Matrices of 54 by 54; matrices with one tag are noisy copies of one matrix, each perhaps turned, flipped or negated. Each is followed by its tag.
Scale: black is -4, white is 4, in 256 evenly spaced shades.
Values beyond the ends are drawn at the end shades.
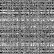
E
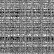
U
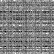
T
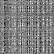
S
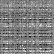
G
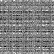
T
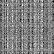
T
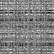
E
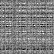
S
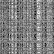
U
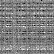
S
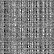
S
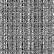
T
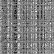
U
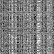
U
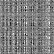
S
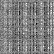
G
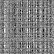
S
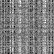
E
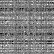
E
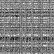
U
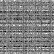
T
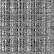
G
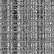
U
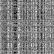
U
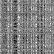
U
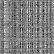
S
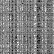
U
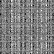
T
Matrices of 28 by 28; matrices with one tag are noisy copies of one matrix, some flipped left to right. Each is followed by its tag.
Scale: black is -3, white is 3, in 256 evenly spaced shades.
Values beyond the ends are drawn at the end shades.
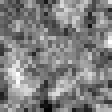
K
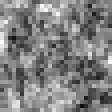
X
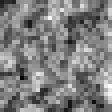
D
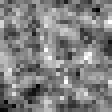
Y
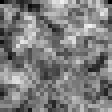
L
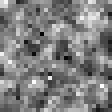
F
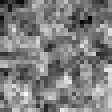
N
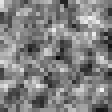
F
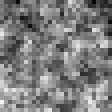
N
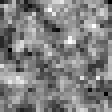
L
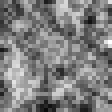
K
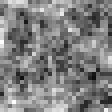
X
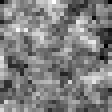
L
